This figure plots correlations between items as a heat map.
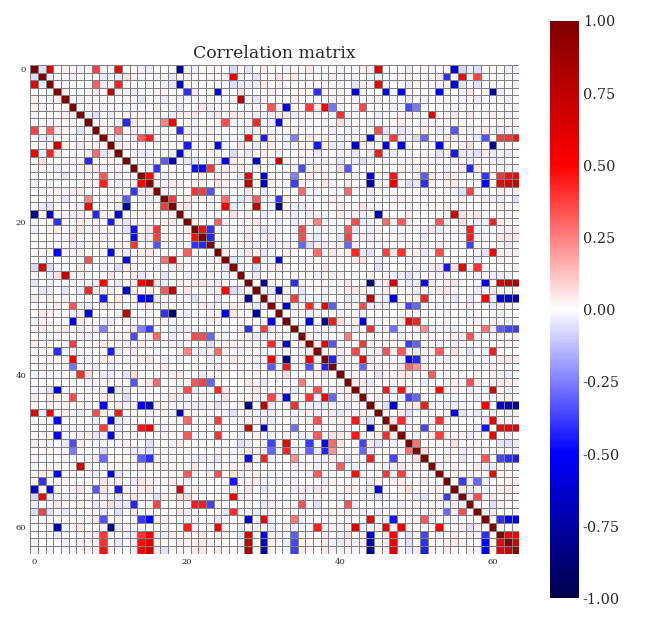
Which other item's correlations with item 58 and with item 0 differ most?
19
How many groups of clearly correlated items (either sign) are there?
9
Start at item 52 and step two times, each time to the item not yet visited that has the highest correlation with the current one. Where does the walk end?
40
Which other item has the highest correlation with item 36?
38
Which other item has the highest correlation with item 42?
60
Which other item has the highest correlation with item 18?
29
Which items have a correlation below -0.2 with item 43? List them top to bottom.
33, 39, 49, 50
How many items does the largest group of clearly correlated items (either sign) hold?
13
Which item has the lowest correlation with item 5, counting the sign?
33
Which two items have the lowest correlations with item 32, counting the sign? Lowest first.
18, 29
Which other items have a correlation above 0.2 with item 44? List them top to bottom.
30, 34, 51, 59
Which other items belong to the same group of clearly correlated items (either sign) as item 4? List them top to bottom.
27
